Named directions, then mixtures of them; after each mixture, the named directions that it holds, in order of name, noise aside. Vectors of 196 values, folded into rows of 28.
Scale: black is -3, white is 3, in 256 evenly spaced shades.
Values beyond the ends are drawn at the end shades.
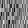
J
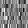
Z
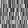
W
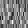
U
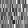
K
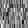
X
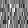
J, W.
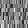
X, Z.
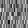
J, K.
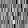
K.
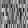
J, Z.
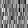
K, U, Z.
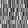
W.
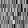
K.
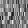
U.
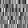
K, Z.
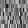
U, Z.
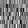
U, W, Z.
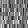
W, X, Z.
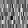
K, U, X.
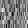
J, U, Z.
